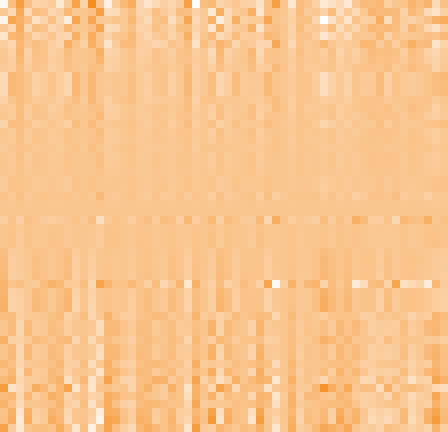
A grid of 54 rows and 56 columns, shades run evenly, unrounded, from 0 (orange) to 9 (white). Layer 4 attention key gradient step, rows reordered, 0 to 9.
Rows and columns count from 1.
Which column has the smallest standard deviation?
36
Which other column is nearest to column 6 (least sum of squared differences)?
31
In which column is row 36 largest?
35
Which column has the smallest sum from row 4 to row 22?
3
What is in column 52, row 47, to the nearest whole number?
5
